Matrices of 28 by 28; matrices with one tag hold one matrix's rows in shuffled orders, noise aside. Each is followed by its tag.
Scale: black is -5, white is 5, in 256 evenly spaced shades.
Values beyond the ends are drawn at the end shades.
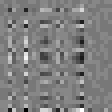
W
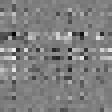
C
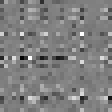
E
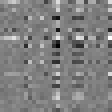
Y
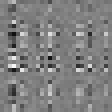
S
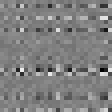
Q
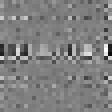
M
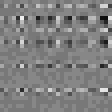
Q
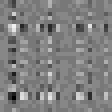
S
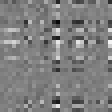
Y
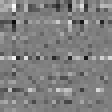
C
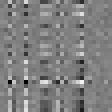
W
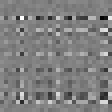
Q
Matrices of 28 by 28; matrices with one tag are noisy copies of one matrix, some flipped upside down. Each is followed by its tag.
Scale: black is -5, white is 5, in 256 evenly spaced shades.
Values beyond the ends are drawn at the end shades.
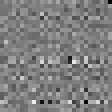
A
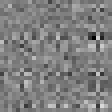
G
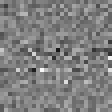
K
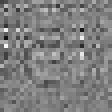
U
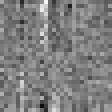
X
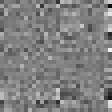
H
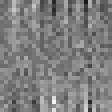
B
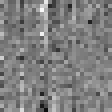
X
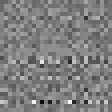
A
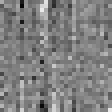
X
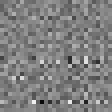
A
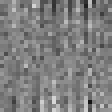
B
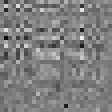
U
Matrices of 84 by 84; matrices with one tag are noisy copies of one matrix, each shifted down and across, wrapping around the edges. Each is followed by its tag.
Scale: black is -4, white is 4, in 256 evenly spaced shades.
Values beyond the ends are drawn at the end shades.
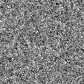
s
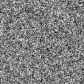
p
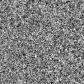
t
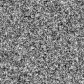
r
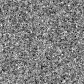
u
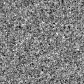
u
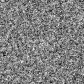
s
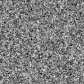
r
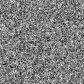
s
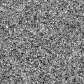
t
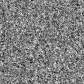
s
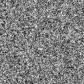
r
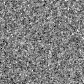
p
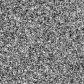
t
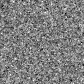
r
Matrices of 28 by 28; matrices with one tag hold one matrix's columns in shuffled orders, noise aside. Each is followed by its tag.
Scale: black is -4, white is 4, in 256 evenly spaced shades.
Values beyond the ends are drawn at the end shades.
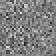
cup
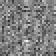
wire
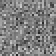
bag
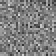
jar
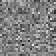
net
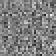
bag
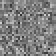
bag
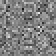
cup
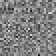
net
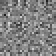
jar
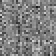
wire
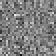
bag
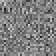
net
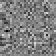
cup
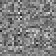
cup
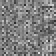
wire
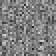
wire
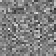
net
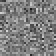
net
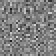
net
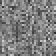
wire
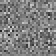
cup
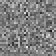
cup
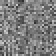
wire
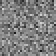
jar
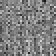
wire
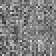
wire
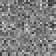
jar
